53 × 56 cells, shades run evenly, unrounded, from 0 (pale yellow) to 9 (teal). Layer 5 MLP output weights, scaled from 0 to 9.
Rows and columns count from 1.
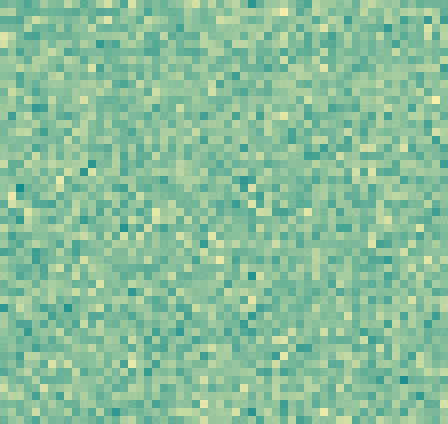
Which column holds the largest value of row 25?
33
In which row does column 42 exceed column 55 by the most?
13
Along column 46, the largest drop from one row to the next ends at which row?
43
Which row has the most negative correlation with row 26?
3
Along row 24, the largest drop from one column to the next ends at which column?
32
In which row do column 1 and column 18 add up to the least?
5
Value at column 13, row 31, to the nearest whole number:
4
